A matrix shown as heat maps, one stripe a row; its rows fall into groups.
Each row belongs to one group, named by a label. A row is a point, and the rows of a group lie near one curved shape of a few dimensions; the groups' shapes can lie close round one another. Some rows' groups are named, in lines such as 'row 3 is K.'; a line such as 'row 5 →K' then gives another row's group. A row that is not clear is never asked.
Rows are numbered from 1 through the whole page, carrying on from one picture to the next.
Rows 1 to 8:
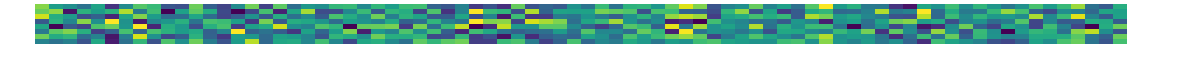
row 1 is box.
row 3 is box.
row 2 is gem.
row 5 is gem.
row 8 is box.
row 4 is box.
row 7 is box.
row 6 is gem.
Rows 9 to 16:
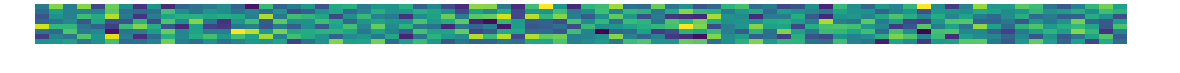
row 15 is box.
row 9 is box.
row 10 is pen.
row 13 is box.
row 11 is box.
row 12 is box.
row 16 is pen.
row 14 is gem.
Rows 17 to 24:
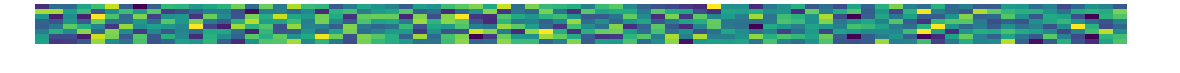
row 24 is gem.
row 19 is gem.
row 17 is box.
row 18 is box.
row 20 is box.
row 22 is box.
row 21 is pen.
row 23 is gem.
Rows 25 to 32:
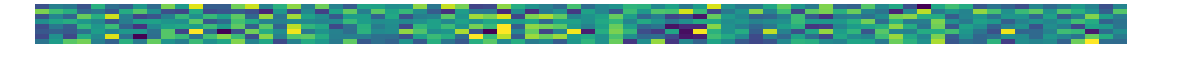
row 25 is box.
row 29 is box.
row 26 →box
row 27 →box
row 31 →box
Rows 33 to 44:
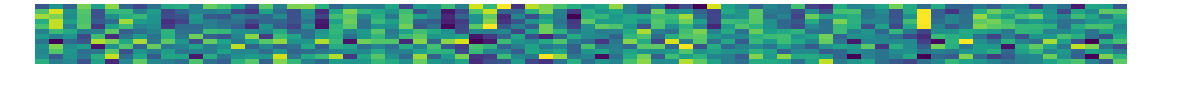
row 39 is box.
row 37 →box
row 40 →gem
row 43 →gem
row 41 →gem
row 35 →box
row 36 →box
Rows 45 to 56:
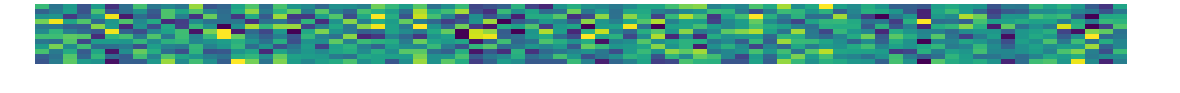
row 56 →gem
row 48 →box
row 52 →gem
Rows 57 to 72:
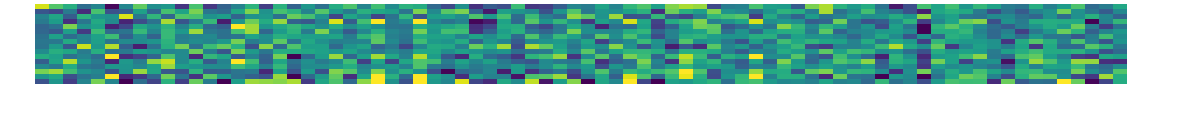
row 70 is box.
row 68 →gem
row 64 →gem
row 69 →gem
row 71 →pen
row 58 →box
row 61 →gem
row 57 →box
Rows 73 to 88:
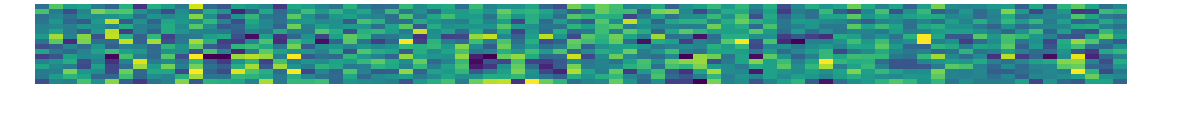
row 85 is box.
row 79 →box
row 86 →pen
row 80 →gem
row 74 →gem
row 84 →box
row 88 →box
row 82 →gem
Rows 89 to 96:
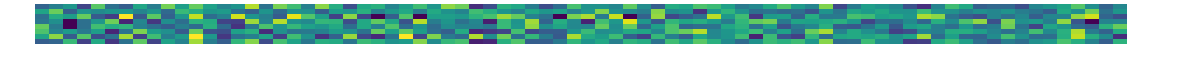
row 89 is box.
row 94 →box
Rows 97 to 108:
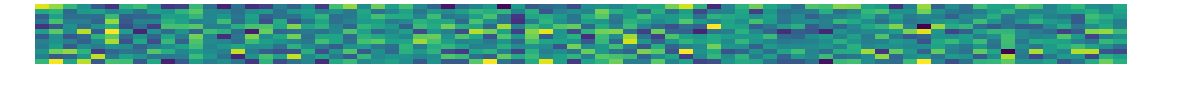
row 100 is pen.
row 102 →box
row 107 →gem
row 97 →box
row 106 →gem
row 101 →box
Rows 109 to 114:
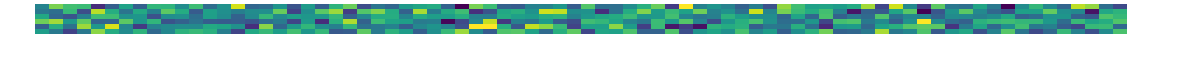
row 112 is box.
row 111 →gem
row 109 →gem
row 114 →gem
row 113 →box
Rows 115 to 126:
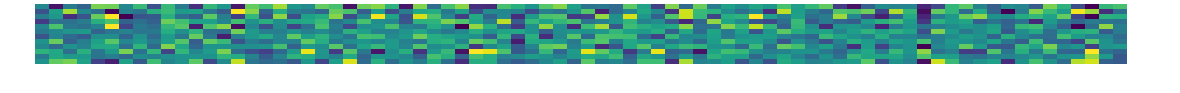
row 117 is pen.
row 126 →gem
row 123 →gem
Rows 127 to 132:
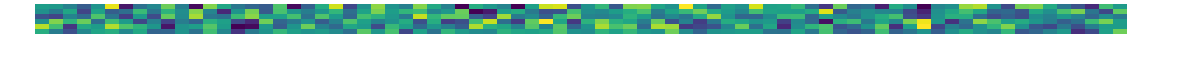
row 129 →box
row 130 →box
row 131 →gem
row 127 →pen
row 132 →gem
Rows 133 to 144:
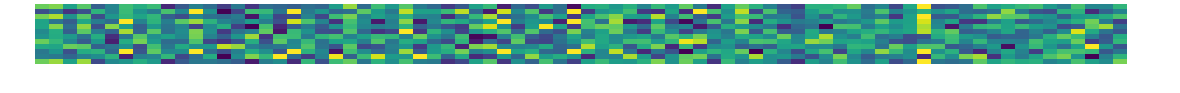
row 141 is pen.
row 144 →box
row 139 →box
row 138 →gem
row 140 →box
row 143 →pen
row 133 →box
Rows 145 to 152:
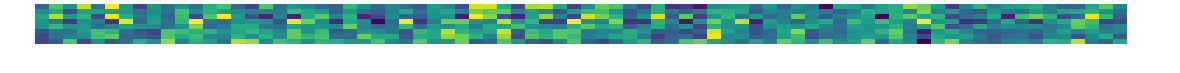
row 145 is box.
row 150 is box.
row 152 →gem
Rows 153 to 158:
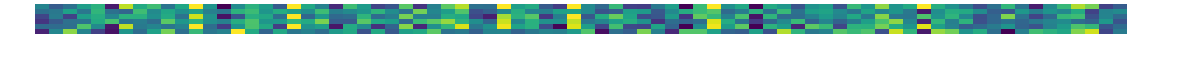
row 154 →gem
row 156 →box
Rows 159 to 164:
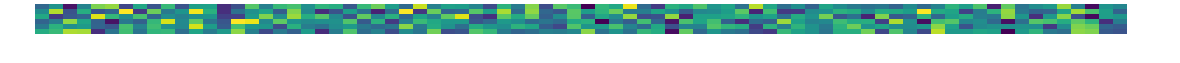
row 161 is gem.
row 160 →gem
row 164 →gem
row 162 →gem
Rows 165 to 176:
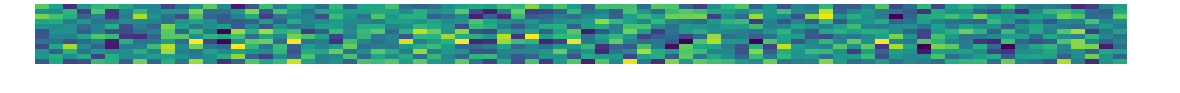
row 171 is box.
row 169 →pen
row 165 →gem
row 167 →box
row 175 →pen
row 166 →box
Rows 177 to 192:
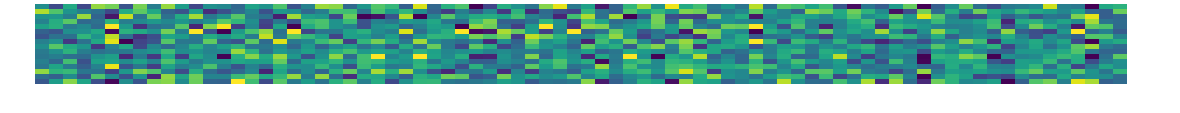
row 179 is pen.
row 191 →box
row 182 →pen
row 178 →box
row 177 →gem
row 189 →pen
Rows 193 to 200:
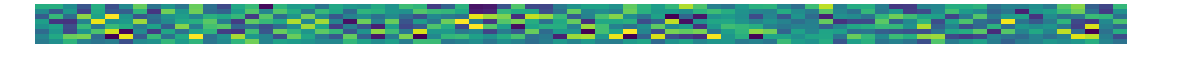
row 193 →box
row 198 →pen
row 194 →box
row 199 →pen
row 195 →box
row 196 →gem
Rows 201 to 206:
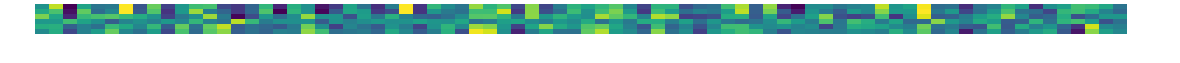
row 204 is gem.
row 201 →gem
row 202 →gem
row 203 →gem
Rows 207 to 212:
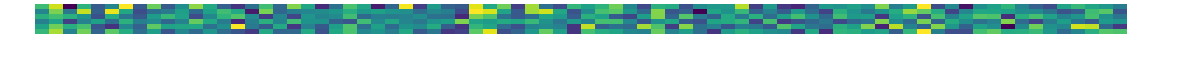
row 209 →pen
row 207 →gem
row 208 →box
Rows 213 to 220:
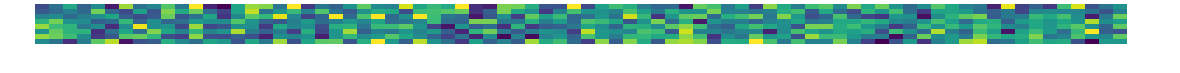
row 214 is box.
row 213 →pen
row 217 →box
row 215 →pen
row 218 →gem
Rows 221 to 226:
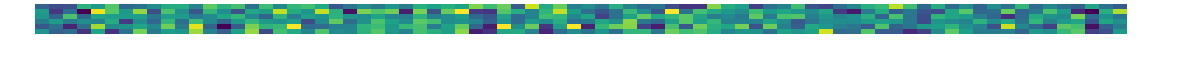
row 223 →gem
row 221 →box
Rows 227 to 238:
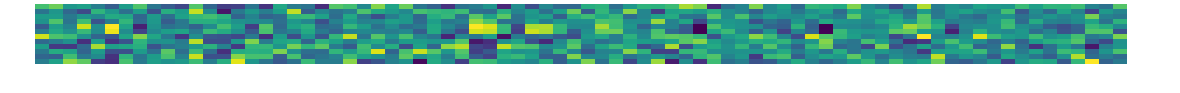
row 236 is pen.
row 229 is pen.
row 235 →gem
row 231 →box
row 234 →box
